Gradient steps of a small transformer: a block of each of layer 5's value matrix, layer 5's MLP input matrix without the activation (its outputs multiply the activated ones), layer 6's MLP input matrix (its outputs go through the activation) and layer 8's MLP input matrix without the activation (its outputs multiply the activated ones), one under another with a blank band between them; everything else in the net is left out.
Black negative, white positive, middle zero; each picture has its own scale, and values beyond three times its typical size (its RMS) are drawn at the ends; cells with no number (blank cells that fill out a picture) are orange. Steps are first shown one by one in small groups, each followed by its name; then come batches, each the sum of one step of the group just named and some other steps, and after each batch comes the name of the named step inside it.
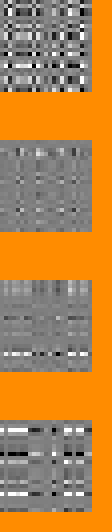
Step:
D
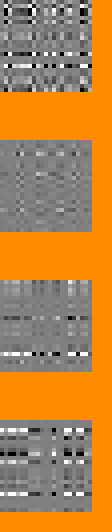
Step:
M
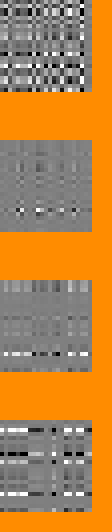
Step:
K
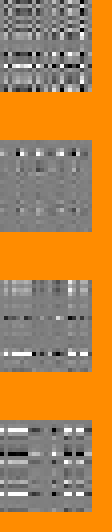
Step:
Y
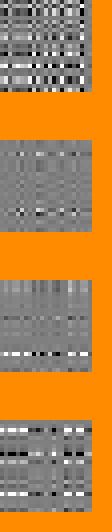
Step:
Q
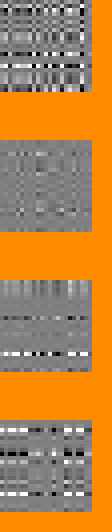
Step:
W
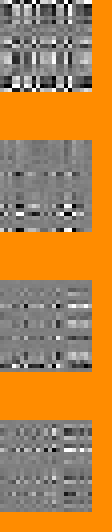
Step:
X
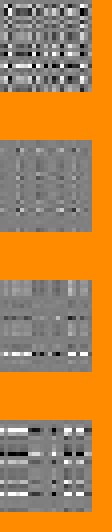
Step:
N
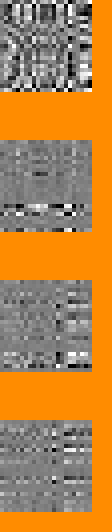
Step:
X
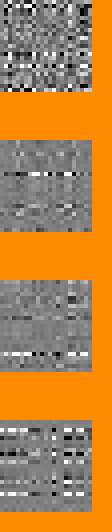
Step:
M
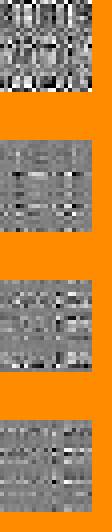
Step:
X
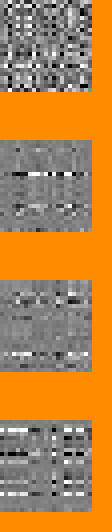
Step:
N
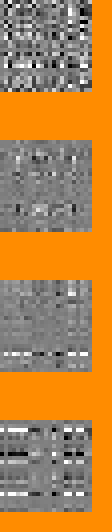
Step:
D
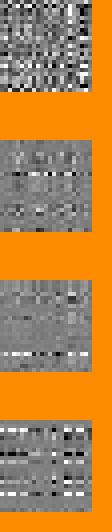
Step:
Q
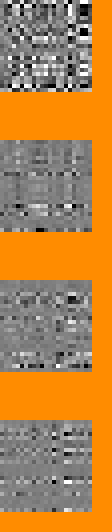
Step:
X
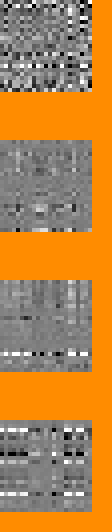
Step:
W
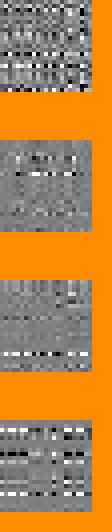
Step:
W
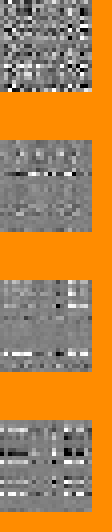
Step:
Y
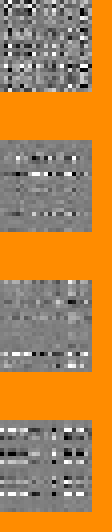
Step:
M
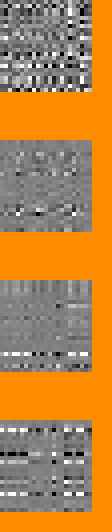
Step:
Q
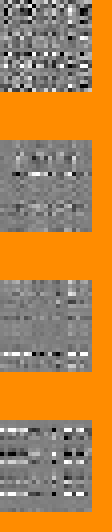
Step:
M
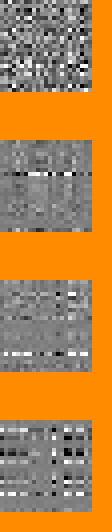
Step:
W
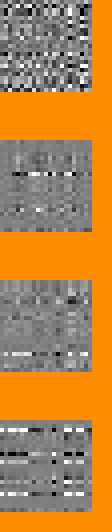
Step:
K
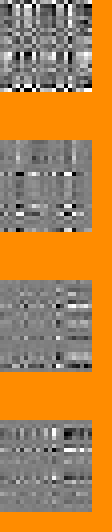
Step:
X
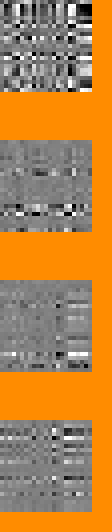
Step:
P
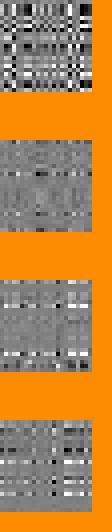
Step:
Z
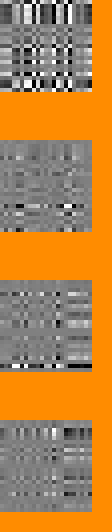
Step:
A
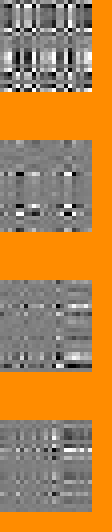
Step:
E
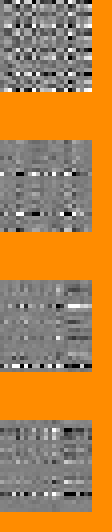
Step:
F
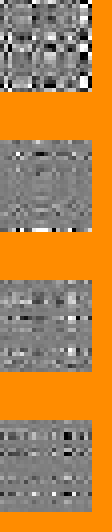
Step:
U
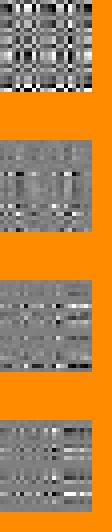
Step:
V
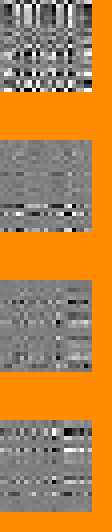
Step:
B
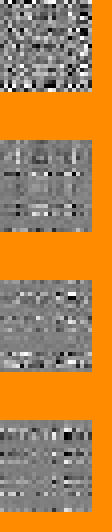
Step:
A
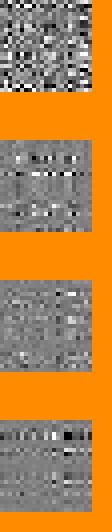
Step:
E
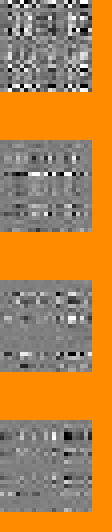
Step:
E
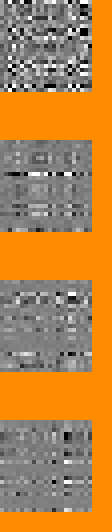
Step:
Z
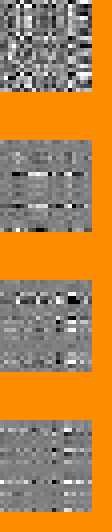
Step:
B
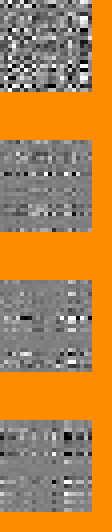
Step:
U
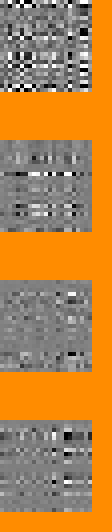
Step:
E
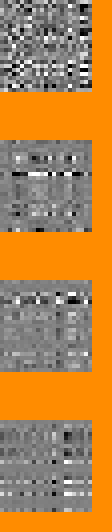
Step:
Z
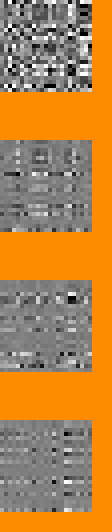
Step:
P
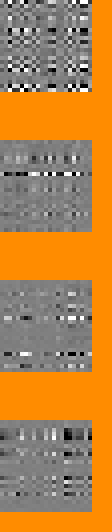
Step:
F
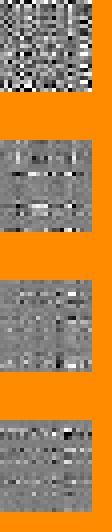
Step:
B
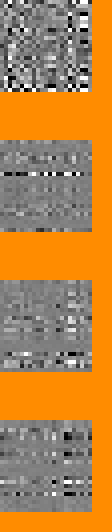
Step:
F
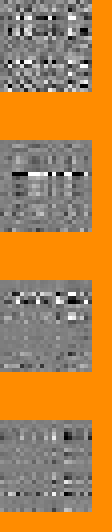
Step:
F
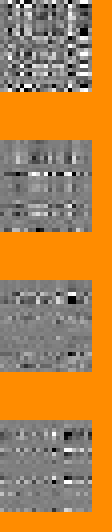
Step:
B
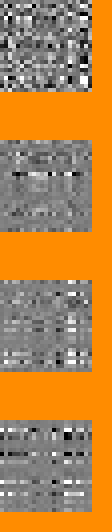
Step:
U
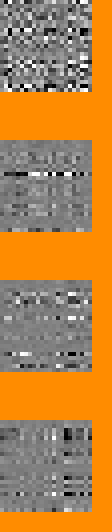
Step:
F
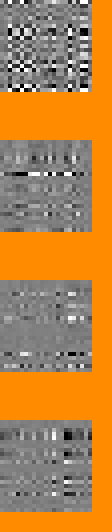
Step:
F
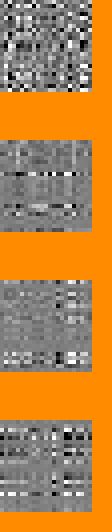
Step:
E
